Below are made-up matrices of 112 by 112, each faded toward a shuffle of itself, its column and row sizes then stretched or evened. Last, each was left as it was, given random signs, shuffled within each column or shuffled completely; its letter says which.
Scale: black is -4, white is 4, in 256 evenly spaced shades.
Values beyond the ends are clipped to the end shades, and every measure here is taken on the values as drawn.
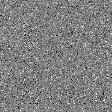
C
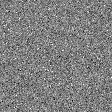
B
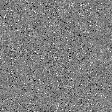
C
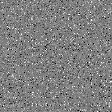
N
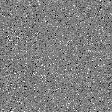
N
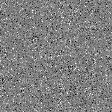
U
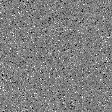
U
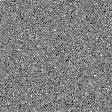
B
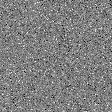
B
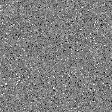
C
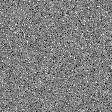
B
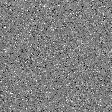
B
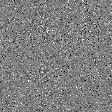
C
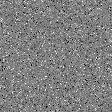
B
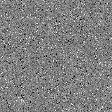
U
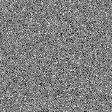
C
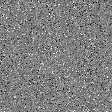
U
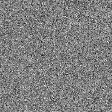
C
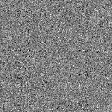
N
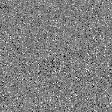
N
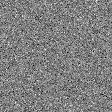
B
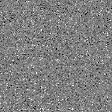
N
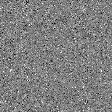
U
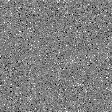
C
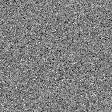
B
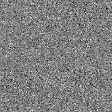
N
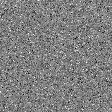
B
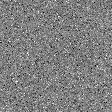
B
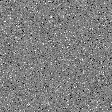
B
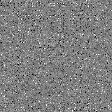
N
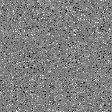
N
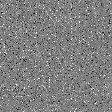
U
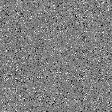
N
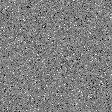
B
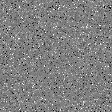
C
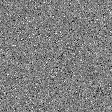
B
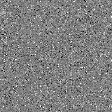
N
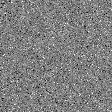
B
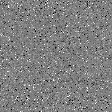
C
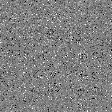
C
